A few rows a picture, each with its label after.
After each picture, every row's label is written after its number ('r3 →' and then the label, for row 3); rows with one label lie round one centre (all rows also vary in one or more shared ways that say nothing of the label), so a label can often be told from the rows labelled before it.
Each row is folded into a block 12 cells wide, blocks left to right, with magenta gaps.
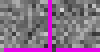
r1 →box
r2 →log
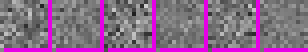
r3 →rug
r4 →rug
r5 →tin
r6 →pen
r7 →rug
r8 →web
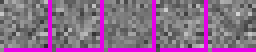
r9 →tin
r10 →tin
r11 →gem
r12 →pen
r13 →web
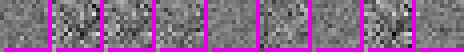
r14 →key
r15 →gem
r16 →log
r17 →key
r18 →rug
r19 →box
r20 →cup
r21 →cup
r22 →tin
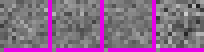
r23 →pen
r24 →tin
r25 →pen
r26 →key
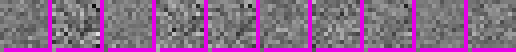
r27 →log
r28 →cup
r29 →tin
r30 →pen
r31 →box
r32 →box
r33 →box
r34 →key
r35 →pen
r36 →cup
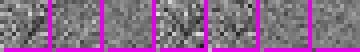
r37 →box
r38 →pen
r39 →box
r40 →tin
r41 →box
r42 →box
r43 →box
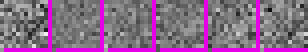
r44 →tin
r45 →log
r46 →rug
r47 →pen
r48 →box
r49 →cup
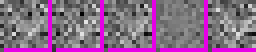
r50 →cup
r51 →box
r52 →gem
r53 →key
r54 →rug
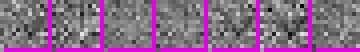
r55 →pen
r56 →log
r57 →cup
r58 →tin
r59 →pen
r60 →box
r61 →pen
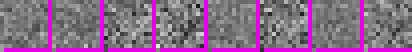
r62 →cup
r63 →key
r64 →log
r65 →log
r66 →pen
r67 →pen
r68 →box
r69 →box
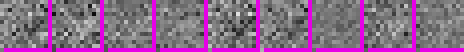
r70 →log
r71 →key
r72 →log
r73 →cup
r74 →tin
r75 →gem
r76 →tin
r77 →gem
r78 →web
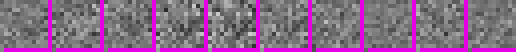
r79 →gem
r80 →log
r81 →tin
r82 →gem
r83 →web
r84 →cup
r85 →pen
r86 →rug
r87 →cup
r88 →log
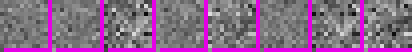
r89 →web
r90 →gem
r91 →cup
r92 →gem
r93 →web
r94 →rug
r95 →key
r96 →key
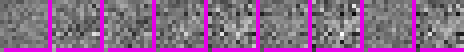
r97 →cup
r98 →pen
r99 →key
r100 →box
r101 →rug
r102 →key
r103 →log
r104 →pen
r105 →tin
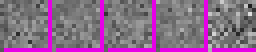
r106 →web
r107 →key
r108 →key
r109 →web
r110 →pen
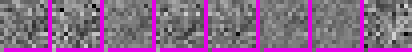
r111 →cup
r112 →key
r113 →pen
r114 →web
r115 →pen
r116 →tin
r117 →tin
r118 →gem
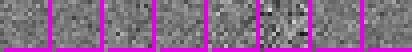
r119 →tin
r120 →web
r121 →box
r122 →box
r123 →gem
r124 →log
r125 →tin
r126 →pen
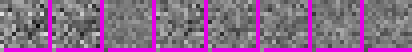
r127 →web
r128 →key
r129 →log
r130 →cup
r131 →log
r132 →cup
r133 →key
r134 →log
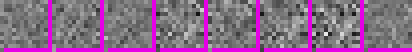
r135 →web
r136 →cup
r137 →cup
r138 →key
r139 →web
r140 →key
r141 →tin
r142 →pen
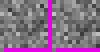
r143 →pen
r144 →log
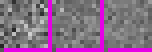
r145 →cup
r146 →log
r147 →tin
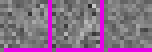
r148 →gem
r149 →gem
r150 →key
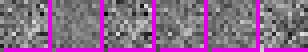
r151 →gem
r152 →rug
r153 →key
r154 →pen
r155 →box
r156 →box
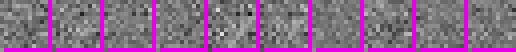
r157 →key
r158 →box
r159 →key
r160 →log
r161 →tin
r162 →pen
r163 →log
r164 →pen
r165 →log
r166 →gem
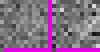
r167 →gem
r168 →cup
